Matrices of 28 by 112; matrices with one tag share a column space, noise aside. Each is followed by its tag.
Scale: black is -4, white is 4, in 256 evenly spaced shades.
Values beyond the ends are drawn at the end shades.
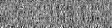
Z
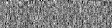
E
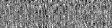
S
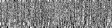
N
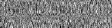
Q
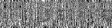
N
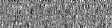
S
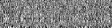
Z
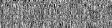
S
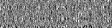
Z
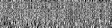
N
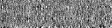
Z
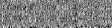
Z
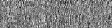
E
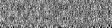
Z
